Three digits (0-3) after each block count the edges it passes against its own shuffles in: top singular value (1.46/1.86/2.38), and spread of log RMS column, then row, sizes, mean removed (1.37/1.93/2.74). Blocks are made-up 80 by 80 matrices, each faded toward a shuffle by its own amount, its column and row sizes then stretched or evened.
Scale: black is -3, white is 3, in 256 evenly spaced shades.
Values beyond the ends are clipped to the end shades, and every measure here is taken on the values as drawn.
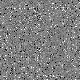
1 1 0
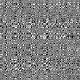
3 2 3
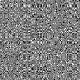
3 1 1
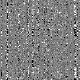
2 3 1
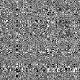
2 2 3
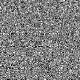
1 0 2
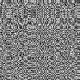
3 1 0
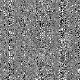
1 3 1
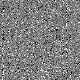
1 2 0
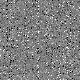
0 2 0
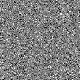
2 1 0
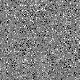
1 2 1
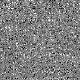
1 1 2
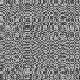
3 1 0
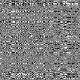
3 1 3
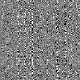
2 3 0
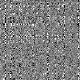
2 3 1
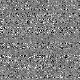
0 1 3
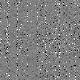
1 3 1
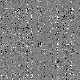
0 3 2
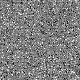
1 1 0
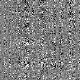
0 3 2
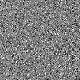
2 0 0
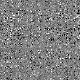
0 2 2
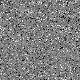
0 0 1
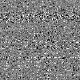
0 1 3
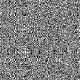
2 2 1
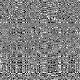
3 1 3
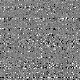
2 2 3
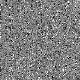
1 2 0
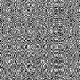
3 2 1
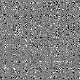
0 3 3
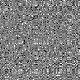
3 0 1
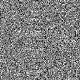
1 1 0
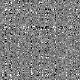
1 3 2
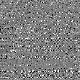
2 0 3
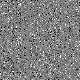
0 2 0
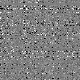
0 2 3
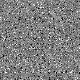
0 1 2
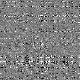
2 1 3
